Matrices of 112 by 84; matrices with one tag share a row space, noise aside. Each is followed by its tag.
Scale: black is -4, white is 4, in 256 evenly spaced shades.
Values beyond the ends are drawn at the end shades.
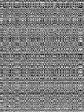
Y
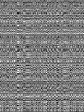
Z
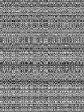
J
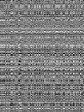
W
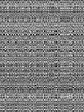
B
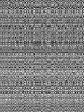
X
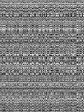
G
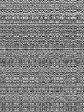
G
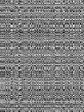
W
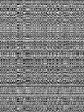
Z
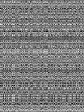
J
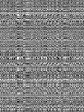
Z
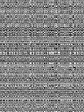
B
